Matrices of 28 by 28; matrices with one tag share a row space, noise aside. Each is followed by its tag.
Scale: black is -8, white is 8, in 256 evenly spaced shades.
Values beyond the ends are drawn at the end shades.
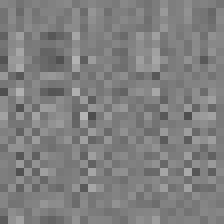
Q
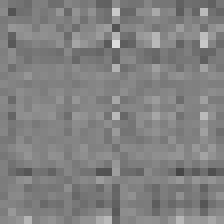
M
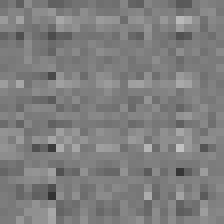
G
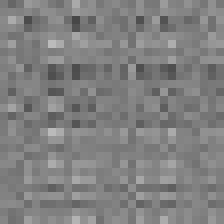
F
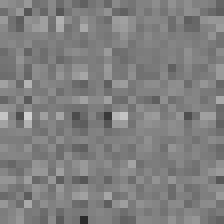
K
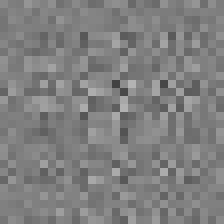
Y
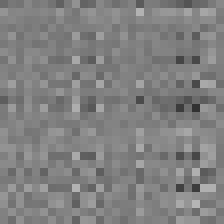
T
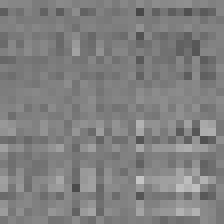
T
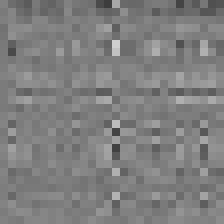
M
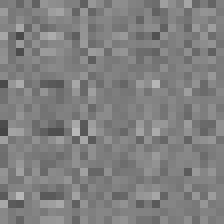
Q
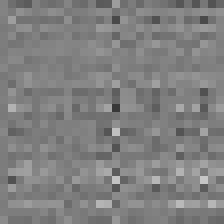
M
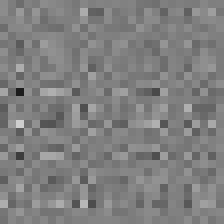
Q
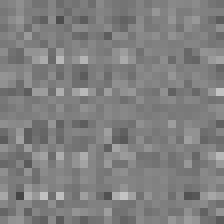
K
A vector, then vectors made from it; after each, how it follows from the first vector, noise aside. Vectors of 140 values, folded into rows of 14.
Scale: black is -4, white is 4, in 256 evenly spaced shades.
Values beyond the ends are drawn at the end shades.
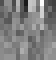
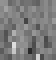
reversed, partly zeroed.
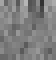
negated, shrunk.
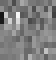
wrapped around, partly zeroed.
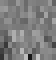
reversed, partly zeroed.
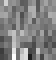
reversed.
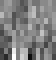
reversed.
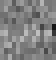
wrapped around, negated, partly zeroed.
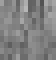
negated, shrunk.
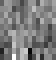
reversed.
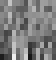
reversed.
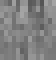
negated, shrunk.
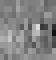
wrapped around, negated, partly zeroed.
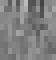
negated, shrunk.
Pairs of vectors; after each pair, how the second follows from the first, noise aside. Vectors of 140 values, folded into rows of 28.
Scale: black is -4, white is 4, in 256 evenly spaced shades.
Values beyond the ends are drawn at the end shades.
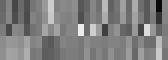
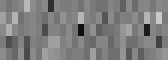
negated, partly zeroed.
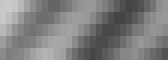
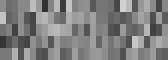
shuffled.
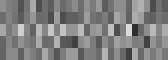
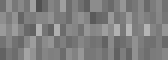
reversed, shrunk.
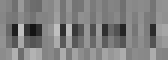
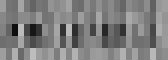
copied.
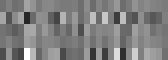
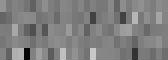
negated, partly zeroed.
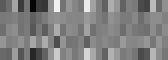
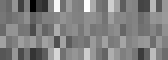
copied.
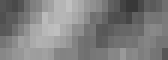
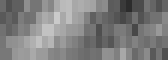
copied.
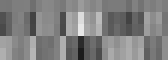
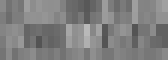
reversed, shrunk.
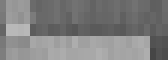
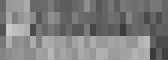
copied.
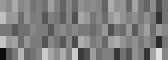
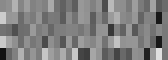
copied.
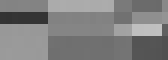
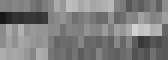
copied.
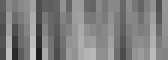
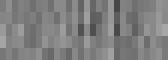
wrapped around, shrunk.
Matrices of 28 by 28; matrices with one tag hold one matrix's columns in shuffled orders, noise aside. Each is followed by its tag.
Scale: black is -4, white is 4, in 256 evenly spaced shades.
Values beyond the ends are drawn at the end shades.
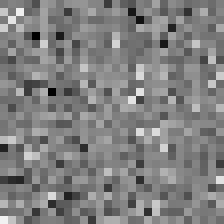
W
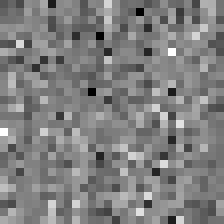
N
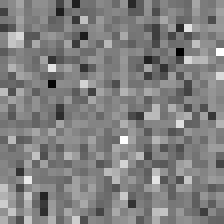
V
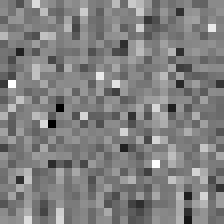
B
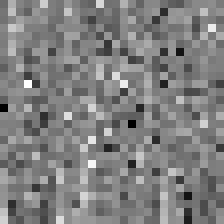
B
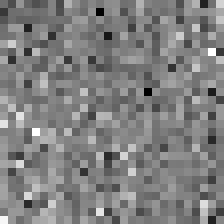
N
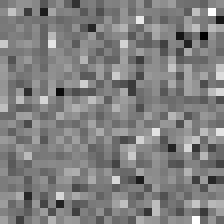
W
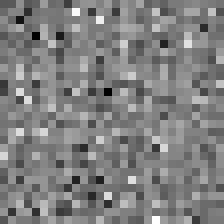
W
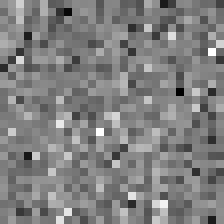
N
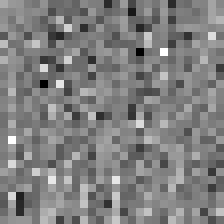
V
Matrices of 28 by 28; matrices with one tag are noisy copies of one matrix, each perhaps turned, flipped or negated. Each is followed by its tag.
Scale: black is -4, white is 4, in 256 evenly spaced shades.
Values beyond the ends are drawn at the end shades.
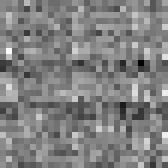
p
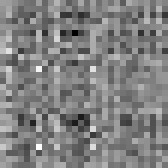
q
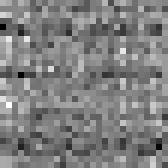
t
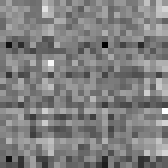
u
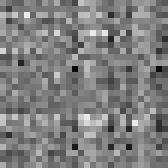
q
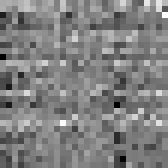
u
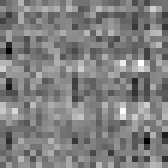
p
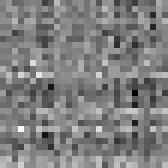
q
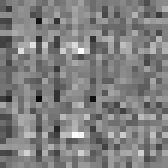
q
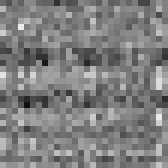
p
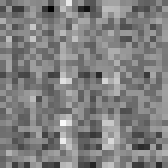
p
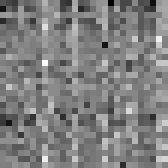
u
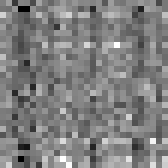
t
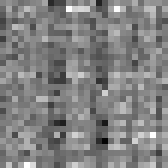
p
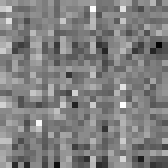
u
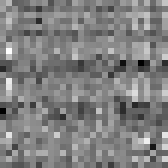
p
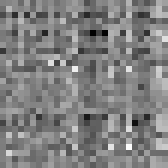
q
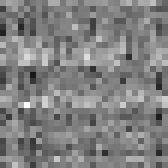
p
